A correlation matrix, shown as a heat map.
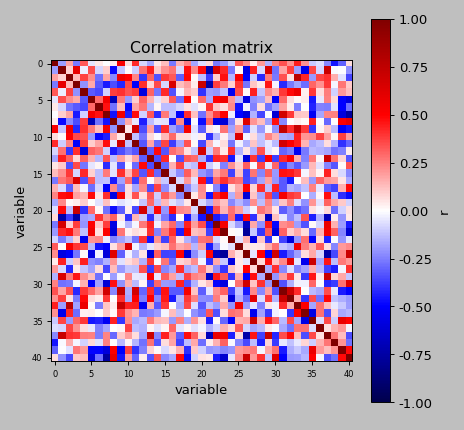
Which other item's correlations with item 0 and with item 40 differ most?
9
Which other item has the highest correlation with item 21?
26
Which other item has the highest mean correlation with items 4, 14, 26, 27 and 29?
35
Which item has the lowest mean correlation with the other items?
21
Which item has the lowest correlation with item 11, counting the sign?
3
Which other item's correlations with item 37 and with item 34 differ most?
1
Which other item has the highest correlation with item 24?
12
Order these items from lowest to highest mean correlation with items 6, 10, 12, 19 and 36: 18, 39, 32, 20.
32, 39, 18, 20
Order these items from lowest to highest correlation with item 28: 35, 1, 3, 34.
34, 1, 3, 35
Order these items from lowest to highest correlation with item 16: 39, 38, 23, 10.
39, 38, 10, 23
